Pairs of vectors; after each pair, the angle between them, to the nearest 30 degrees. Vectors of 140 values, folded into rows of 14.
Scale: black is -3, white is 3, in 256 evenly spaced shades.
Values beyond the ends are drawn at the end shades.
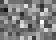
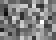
30 degrees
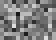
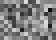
150 degrees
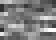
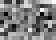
120 degrees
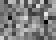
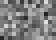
150 degrees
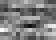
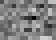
120 degrees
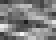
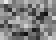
120 degrees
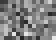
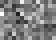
60 degrees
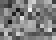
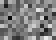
90 degrees
